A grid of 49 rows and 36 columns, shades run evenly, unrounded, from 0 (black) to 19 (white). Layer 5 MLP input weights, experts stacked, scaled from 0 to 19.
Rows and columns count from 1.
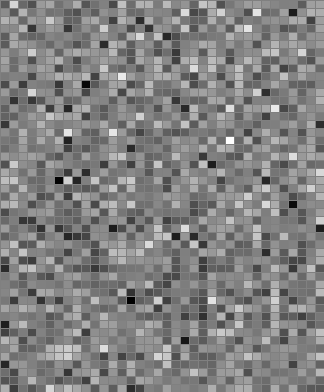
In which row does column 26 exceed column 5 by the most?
29
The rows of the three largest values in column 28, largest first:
4, 25, 45
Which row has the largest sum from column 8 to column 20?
10
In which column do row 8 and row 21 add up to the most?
18
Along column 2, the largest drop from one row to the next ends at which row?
2
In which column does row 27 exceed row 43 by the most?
21
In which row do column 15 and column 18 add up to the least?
37
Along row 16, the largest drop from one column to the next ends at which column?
36
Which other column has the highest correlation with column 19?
7
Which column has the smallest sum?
23
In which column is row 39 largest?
27
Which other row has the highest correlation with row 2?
30
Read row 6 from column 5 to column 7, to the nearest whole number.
9 8 10
